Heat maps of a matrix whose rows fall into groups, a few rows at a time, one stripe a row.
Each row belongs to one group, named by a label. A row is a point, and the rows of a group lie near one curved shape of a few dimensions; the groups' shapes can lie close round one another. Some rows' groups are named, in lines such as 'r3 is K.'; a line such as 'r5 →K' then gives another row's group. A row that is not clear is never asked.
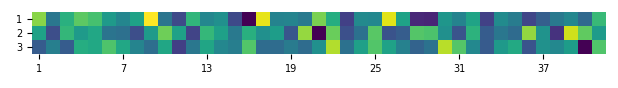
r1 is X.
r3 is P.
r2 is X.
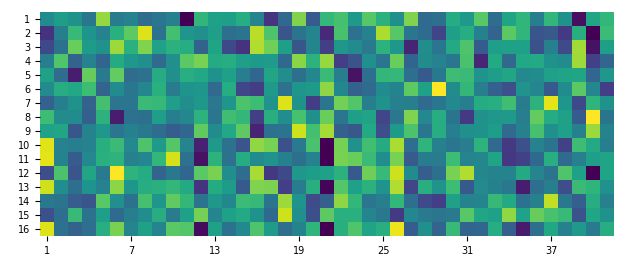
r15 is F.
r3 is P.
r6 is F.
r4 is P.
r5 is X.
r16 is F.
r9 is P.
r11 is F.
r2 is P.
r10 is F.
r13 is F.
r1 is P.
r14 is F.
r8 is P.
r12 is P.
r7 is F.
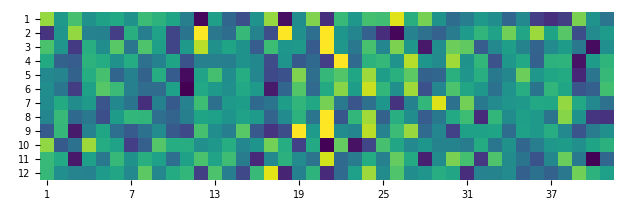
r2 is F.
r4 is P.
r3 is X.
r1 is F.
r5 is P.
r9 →P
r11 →X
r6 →P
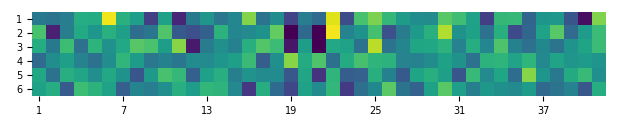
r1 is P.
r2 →P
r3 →P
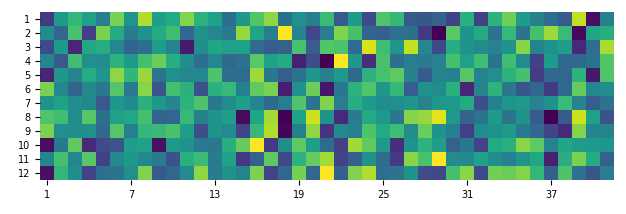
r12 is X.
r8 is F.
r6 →F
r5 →P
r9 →F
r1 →P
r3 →P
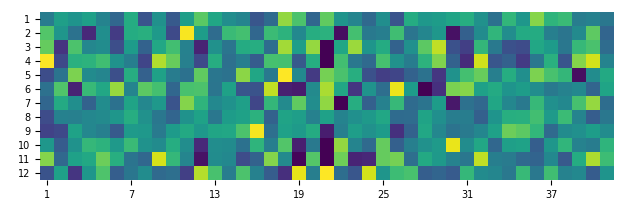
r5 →F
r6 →X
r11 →X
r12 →P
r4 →X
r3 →X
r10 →P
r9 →X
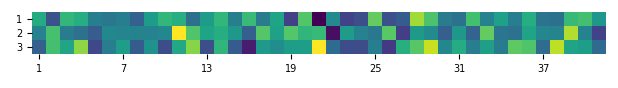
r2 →P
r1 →X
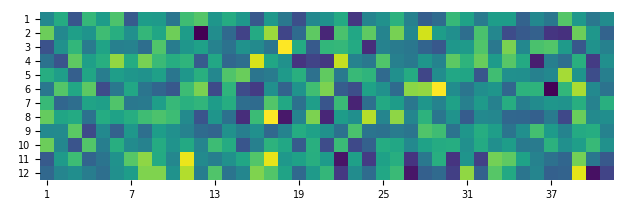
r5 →X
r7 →X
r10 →X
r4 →P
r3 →F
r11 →P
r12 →P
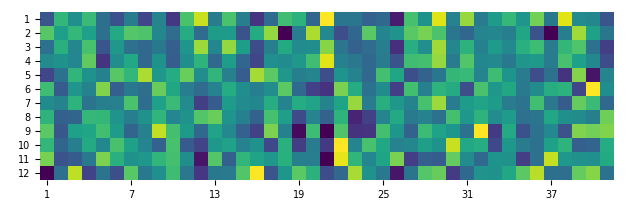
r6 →P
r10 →P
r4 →F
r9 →X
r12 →X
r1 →F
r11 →F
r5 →P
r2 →F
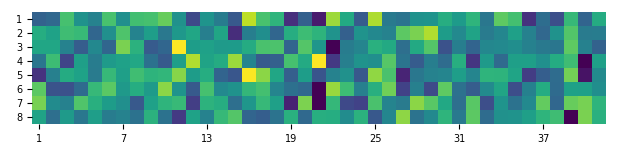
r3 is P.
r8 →P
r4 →P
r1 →P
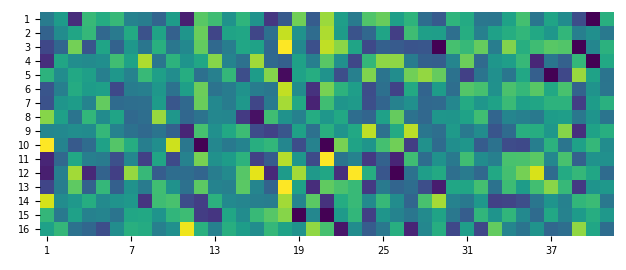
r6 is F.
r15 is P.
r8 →X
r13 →F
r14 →X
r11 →F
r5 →F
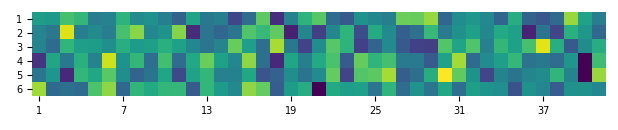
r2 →P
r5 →P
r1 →F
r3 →F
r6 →F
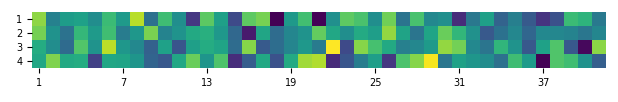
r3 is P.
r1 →F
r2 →X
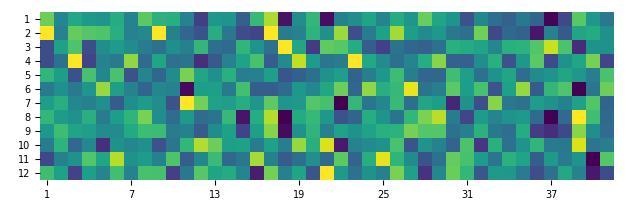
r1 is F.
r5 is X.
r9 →F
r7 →P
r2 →X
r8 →F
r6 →P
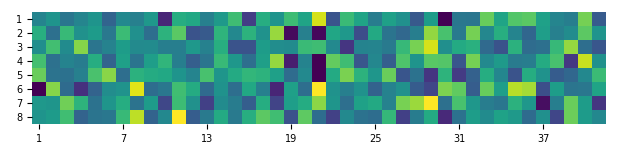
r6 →X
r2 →P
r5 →F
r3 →F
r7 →F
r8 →P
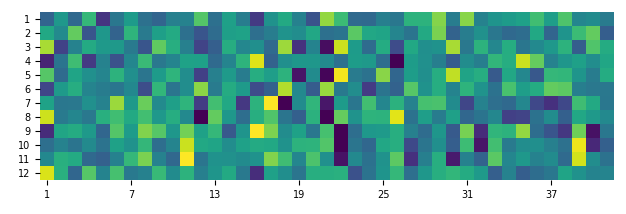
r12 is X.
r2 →X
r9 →P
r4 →X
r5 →P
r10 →P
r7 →F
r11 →P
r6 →F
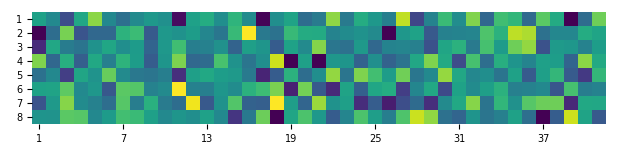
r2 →X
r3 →X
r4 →P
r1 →P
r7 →F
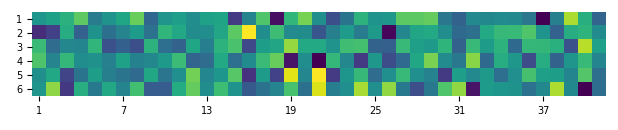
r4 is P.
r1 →F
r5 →P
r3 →P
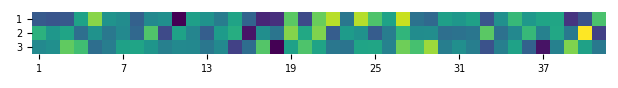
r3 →F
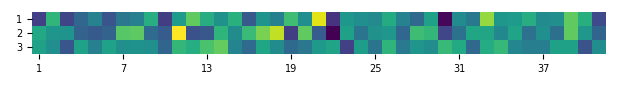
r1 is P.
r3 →X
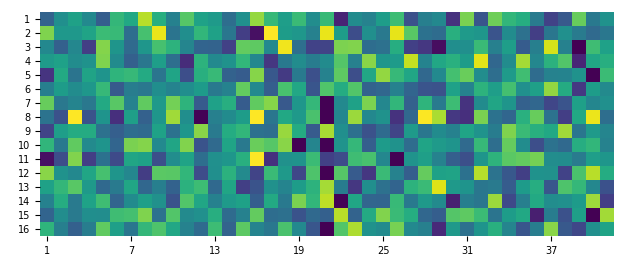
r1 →P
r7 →F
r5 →P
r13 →F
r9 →F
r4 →P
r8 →X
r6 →F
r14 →P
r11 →X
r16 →F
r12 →X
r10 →P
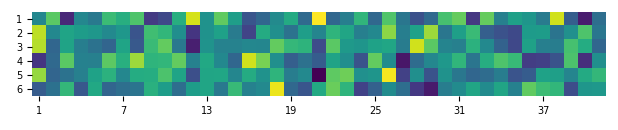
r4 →P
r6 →F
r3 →X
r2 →X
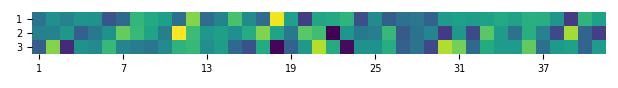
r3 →X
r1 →F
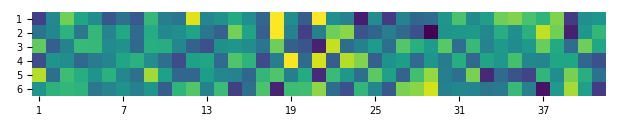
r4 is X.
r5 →X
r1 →F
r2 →F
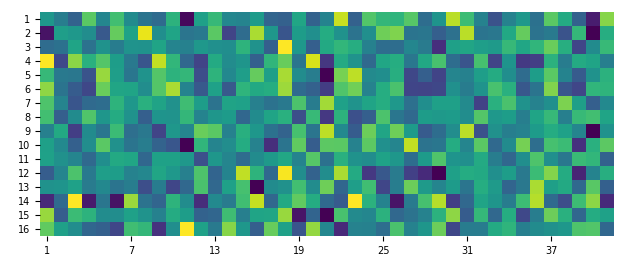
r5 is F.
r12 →F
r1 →P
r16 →P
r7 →X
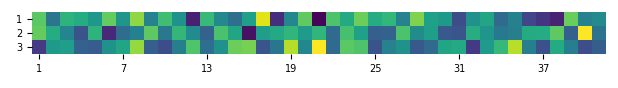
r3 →X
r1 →F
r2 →P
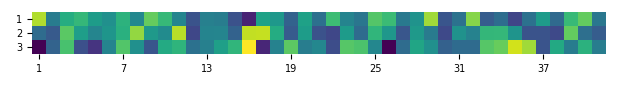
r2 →P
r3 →X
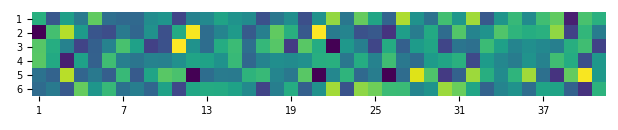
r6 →P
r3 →P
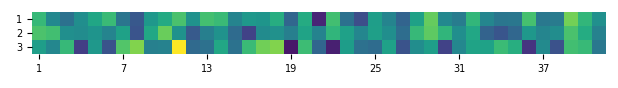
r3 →P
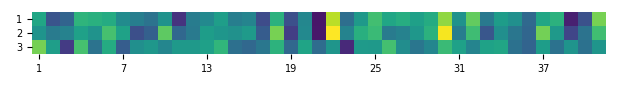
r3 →X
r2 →P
